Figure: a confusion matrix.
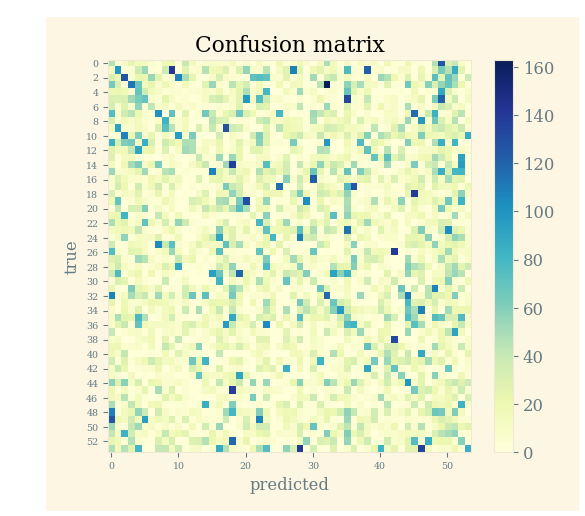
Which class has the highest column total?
35
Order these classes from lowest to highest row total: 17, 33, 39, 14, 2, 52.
39, 33, 17, 52, 14, 2
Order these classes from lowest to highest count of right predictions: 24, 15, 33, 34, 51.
51, 33, 24, 34, 15
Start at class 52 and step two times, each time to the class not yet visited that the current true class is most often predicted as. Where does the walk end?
45
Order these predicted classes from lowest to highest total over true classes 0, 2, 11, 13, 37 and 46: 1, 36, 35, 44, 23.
36, 1, 35, 23, 44
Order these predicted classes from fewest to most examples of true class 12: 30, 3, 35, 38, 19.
30, 35, 19, 3, 38
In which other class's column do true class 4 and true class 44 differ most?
49
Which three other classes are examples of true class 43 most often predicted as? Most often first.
19, 13, 48
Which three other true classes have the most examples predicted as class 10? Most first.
2, 28, 22
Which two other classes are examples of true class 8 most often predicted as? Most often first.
46, 48
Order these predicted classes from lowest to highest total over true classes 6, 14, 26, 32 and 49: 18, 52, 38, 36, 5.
36, 38, 52, 5, 18
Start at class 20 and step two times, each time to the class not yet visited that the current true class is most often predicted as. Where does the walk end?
29
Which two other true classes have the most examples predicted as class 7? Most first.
25, 14
